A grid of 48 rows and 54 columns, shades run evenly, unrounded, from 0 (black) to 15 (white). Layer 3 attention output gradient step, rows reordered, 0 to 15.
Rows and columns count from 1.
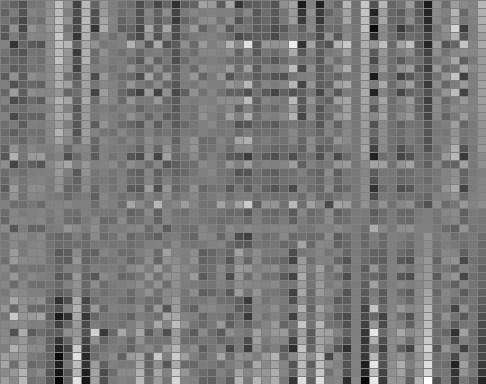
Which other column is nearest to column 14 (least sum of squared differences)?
40
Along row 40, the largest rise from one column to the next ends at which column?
9
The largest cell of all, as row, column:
48, 48
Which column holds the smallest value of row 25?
42
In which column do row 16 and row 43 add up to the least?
28
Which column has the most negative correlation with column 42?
51
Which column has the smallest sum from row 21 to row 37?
33
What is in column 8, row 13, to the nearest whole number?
10
